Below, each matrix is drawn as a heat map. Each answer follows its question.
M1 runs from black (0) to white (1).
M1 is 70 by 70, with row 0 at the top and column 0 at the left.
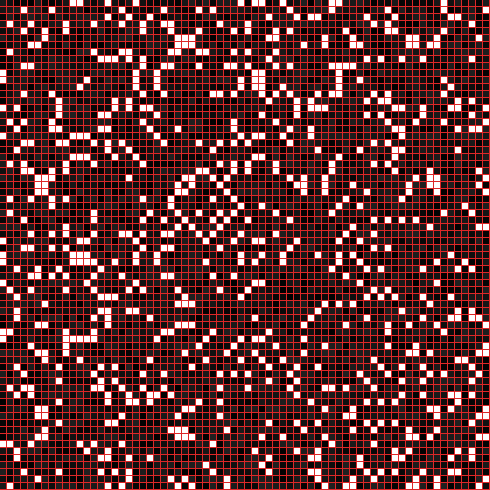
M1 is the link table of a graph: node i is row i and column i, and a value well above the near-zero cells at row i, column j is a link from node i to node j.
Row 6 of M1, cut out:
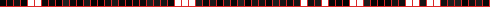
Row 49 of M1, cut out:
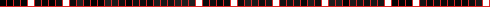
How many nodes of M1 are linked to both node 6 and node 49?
3
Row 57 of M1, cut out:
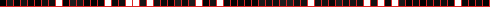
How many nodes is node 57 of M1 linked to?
12
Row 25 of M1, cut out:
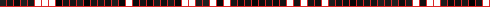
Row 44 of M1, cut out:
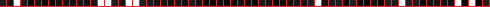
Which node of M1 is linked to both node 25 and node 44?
node 18
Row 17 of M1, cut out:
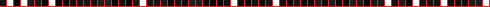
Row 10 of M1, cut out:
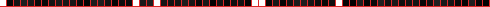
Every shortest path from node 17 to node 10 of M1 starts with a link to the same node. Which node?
node 63
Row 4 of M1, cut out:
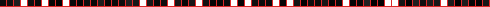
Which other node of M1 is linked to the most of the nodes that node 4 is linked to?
node 9
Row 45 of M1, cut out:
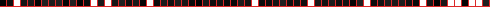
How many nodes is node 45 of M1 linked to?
12
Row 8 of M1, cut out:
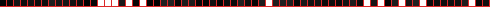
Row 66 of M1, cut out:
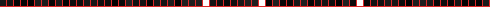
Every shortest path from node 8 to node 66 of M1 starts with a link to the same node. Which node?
node 16
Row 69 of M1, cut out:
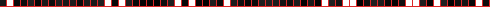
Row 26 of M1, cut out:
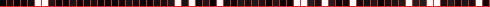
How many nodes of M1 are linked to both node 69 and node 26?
7
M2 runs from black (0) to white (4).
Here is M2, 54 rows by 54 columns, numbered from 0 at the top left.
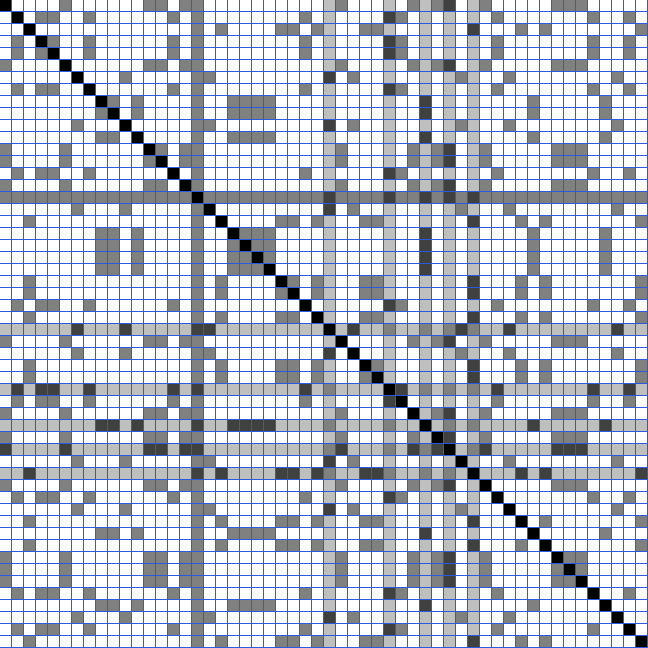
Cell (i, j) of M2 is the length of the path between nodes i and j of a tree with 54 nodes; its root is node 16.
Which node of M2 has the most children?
37
